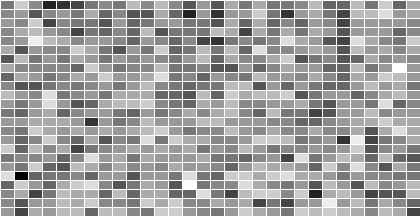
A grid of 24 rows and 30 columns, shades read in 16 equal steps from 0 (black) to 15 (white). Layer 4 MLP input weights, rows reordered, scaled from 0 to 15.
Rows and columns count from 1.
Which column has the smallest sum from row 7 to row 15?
24
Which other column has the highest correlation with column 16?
11
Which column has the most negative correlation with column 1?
2
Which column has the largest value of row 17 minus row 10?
3
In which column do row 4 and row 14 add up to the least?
7
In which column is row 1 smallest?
4
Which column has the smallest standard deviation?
9
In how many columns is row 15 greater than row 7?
19
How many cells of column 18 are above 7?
18
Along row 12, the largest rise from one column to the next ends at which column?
28
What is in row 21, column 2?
12
